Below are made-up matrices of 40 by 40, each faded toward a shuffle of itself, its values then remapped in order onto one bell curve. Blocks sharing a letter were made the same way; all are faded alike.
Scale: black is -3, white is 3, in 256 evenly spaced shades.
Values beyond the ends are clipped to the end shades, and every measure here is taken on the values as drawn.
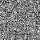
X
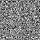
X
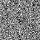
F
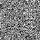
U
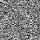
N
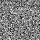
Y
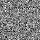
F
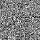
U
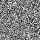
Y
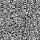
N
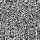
N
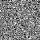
X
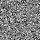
Y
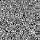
U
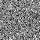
Y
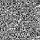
U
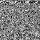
X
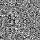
N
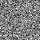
X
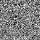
X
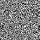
N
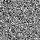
Y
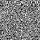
N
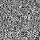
U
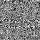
X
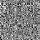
U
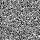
Y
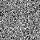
F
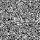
F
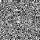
N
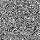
X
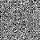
U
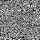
X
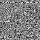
U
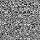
U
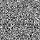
F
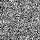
Y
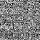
N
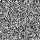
X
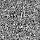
F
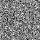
Y
